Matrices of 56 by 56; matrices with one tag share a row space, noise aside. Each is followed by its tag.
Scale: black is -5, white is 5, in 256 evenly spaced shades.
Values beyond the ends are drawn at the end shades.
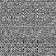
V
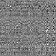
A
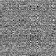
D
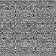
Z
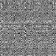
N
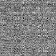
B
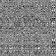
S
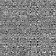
D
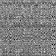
S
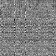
N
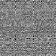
Z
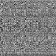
N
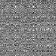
Z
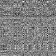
B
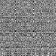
Z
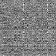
B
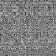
N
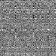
Z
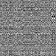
S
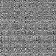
N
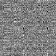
B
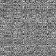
B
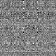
V
